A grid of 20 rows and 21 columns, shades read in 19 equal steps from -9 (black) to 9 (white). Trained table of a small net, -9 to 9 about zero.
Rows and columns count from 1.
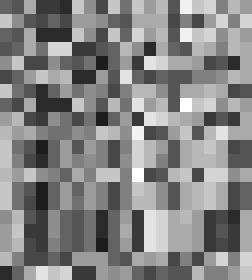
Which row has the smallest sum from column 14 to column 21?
6
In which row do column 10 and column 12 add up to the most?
13
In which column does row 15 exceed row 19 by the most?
17
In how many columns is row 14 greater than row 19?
10
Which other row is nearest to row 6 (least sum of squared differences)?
20
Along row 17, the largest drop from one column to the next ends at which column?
3
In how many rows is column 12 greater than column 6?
12
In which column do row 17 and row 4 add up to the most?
14
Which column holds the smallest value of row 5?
9
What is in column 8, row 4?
-5
